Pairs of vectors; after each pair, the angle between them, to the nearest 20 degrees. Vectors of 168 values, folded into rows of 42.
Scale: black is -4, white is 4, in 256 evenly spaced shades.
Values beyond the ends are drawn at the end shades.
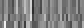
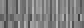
120 degrees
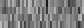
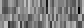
40 degrees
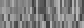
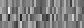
60 degrees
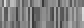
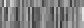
20 degrees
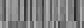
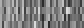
60 degrees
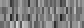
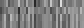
100 degrees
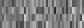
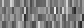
140 degrees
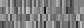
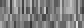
140 degrees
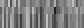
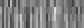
160 degrees
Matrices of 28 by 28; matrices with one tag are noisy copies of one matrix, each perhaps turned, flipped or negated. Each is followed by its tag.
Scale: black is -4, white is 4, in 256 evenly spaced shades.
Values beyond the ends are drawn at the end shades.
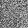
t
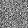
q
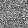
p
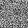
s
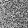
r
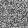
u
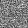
p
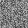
q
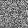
q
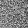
t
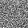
q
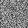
q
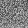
t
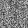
p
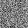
q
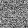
p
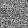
p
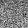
r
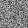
p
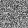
u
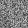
u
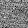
s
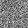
u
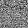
p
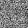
s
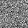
q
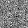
s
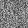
s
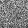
t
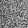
r
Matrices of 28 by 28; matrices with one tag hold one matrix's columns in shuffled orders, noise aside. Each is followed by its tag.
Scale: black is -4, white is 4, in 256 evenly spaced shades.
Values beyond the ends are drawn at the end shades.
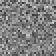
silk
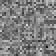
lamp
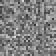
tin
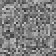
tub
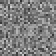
tub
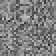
tin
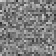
silk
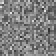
tin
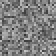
lamp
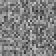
tin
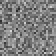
tub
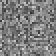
tin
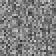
lamp
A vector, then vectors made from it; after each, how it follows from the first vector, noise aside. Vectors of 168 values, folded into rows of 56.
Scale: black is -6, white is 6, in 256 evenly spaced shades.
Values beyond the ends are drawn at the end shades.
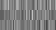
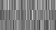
copied.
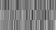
negated.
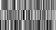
reversed, negated, scaled up.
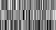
reversed, negated, scaled up.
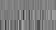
reversed, negated, partly zeroed.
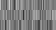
reversed, negated.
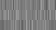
wrapped around, shrunk.
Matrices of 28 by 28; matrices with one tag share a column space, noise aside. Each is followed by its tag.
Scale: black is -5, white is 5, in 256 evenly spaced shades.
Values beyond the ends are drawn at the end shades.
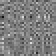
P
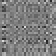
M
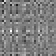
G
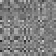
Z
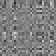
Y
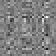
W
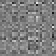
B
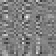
P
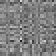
M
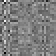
G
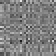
M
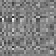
W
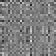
G
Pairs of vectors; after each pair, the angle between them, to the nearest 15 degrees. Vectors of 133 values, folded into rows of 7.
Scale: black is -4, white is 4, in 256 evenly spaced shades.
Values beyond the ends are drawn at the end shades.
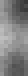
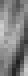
60 degrees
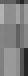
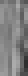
45 degrees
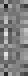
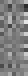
90 degrees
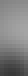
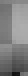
30 degrees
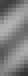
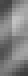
30 degrees
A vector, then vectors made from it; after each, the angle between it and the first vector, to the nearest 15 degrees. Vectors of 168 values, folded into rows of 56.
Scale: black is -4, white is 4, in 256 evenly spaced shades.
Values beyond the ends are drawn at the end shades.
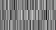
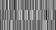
30 degrees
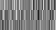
105 degrees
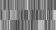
135 degrees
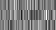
150 degrees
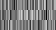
15 degrees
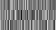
135 degrees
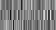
90 degrees
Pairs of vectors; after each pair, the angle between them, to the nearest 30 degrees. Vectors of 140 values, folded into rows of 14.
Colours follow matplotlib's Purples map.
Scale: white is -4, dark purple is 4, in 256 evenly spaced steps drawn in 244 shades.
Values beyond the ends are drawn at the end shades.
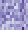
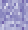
30 degrees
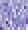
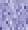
30 degrees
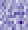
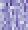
120 degrees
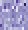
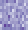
120 degrees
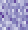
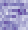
120 degrees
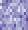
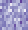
30 degrees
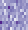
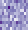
30 degrees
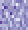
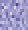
150 degrees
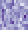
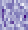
30 degrees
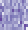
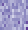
150 degrees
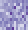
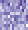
90 degrees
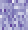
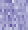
30 degrees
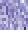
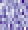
150 degrees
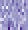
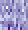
30 degrees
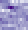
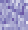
60 degrees
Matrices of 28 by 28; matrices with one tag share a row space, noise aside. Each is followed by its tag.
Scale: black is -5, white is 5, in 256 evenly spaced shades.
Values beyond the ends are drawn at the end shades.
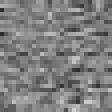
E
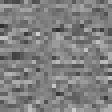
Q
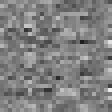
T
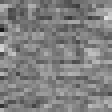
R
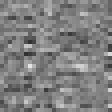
T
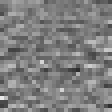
R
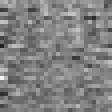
R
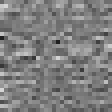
Q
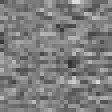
E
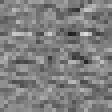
E
